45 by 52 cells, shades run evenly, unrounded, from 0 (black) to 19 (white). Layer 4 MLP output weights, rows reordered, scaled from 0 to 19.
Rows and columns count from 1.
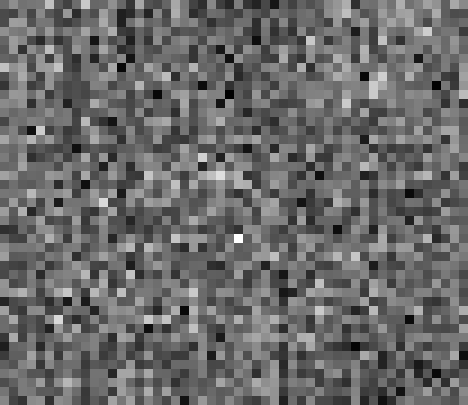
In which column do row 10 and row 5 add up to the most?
43
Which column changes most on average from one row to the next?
41
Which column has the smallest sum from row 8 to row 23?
9
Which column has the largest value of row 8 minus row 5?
7
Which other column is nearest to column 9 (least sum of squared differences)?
28
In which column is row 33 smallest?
32
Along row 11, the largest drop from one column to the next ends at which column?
26
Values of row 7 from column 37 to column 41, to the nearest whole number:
7 13 11 4 13
